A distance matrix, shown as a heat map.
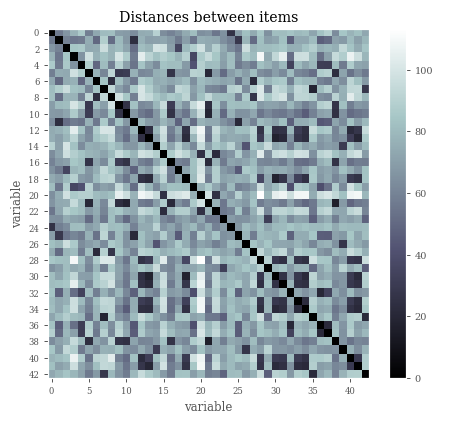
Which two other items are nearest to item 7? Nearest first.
35, 42
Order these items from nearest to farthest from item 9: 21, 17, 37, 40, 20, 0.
21, 40, 0, 17, 37, 20
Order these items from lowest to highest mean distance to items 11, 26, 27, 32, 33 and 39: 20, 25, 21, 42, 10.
25, 10, 21, 42, 20
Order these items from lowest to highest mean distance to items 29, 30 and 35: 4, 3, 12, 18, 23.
23, 18, 12, 4, 3
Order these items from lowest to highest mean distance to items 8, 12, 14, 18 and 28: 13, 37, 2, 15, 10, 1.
13, 10, 1, 37, 2, 15
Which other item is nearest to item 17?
2
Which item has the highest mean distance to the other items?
20
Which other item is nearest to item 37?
36
